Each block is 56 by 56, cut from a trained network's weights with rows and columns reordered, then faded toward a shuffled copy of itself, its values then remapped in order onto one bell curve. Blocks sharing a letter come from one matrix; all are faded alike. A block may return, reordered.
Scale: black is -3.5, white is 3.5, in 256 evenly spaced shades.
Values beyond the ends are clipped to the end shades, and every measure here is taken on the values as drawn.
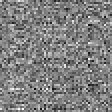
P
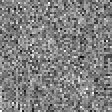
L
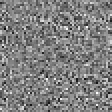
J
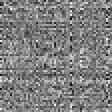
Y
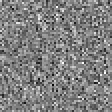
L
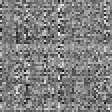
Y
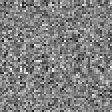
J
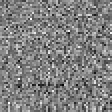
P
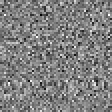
J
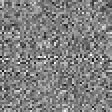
P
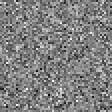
L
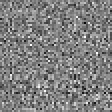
P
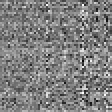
Y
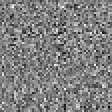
J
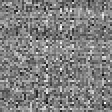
Y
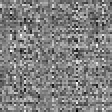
Y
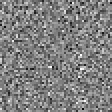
L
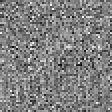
P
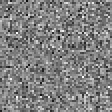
L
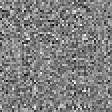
J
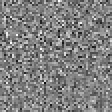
L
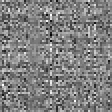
Y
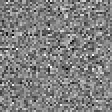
J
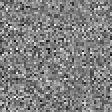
J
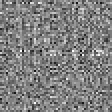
P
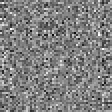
L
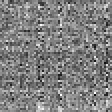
Y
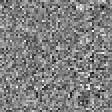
J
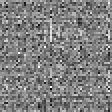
Y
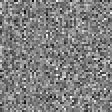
L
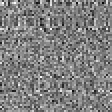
P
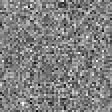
L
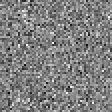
L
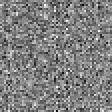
L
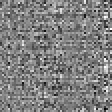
Y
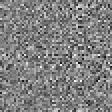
J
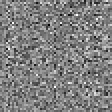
J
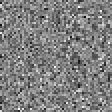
L
